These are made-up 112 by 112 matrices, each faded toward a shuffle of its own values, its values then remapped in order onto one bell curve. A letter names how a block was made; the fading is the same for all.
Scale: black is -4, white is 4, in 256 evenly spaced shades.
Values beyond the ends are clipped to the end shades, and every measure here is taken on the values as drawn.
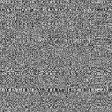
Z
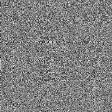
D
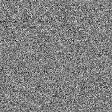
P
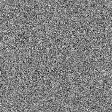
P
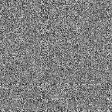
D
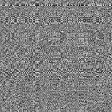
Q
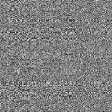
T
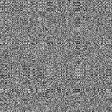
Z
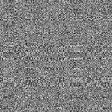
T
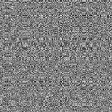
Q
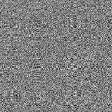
T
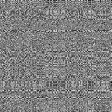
Q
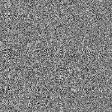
D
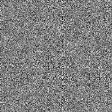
D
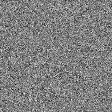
P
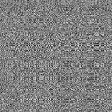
Q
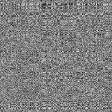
Z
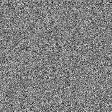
P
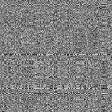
Q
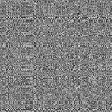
Q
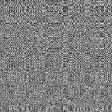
Q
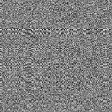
Z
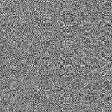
Z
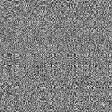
T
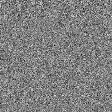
P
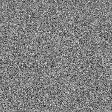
P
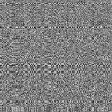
Q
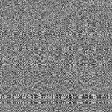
Q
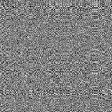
Q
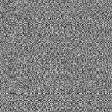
Q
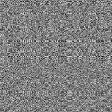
Z
